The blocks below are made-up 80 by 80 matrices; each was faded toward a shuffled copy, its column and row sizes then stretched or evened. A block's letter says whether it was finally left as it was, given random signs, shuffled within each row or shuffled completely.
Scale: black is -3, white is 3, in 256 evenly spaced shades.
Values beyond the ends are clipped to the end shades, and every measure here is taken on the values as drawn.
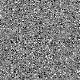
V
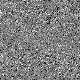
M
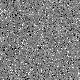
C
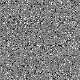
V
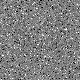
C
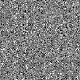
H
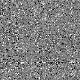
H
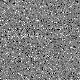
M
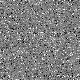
M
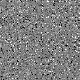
H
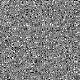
H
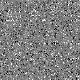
H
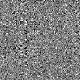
H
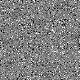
V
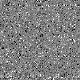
H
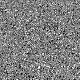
M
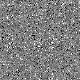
V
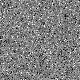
C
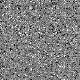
H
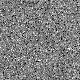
C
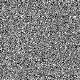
M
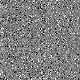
H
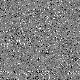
M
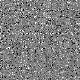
H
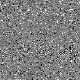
H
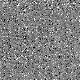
V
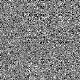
H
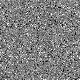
M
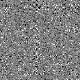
H
